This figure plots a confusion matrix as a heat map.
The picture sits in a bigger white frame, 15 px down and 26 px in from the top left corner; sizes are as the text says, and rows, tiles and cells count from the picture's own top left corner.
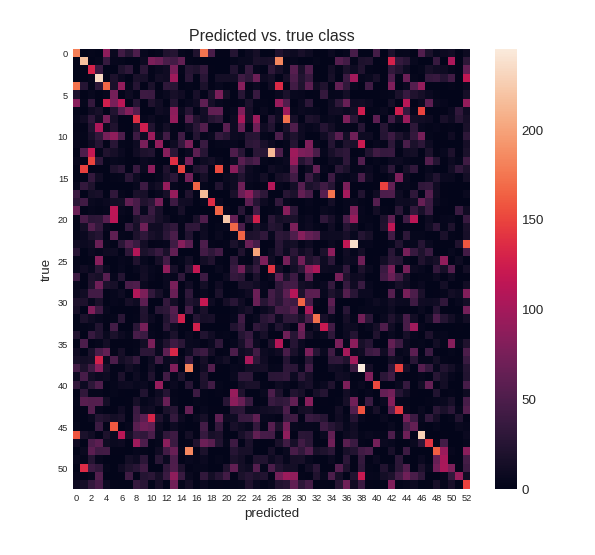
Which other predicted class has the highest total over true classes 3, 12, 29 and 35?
26
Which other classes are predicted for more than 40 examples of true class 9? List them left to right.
3, 17, 20, 22, 24, 29
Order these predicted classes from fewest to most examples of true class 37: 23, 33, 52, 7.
33, 7, 52, 23
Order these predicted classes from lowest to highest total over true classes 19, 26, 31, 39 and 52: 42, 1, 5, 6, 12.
6, 1, 5, 12, 42
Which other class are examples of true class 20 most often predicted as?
24
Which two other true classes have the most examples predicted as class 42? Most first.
1, 21
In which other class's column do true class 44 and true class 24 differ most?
10
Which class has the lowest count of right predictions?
34
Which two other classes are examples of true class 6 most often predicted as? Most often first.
4, 44
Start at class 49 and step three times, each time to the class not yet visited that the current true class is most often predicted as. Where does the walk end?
43
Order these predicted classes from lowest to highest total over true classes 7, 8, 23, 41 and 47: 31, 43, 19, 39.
39, 31, 19, 43
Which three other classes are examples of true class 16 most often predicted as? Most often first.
41, 26, 12
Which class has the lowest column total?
51
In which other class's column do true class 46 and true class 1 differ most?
27
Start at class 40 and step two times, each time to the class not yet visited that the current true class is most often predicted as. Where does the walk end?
38
